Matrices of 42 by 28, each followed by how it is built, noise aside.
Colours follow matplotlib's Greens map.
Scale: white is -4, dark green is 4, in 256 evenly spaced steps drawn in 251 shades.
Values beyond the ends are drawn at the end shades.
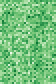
blocks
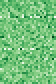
uneven rows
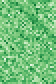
Toeplitz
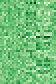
low rank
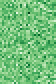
low rank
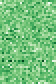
uneven rows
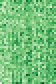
blocks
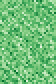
Toeplitz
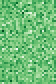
low rank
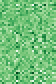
low rank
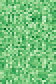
blocks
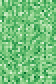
blocks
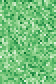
Toeplitz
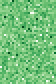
sparse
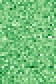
uneven rows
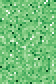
sparse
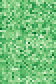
blocks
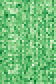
blocks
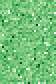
sparse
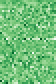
uneven rows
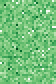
sparse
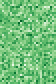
low rank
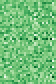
low rank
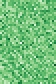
Toeplitz
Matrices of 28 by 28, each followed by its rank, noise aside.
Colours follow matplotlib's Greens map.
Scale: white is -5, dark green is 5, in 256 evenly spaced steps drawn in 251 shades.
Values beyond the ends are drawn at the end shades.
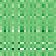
one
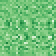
four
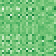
two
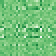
two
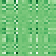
one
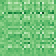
two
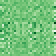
three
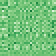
three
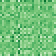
two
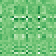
one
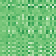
one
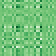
one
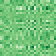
two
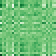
one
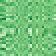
two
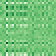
one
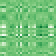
one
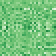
three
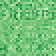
four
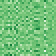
three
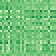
two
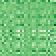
two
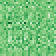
four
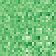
three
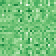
four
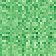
four
